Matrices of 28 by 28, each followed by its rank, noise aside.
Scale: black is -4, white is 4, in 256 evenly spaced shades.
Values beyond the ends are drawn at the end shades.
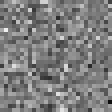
seven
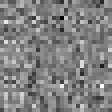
six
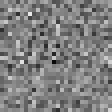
six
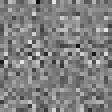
six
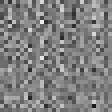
four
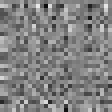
four
